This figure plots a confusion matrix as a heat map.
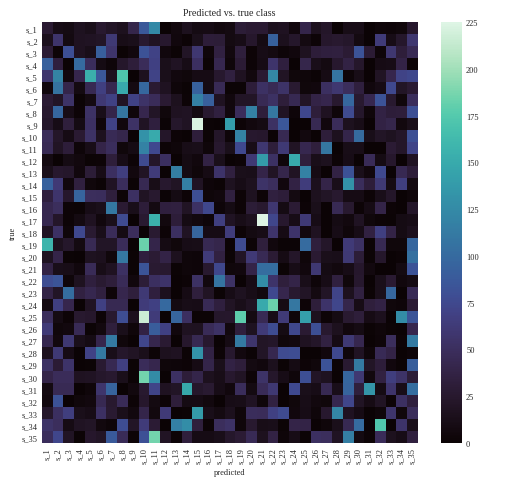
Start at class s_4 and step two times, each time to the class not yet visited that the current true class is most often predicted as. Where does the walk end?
s_11
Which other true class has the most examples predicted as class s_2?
s_5
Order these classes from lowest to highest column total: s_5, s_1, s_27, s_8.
s_27, s_5, s_1, s_8
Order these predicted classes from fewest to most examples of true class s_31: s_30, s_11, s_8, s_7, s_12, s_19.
s_8, s_12, s_30, s_19, s_11, s_7
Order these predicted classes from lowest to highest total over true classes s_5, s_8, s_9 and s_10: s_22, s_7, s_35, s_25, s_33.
s_25, s_33, s_7, s_35, s_22
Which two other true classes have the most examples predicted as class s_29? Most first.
s_14, s_35
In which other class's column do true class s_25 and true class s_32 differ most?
s_10
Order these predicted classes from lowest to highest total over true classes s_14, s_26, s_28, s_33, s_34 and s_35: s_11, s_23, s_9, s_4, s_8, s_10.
s_9, s_4, s_23, s_8, s_10, s_11
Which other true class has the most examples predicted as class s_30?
s_29
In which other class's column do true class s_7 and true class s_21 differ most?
s_15
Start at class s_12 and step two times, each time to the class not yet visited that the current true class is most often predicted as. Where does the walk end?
s_22
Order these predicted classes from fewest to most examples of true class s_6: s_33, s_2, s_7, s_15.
s_7, s_33, s_15, s_2
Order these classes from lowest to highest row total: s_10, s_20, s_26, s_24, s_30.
s_20, s_26, s_10, s_30, s_24
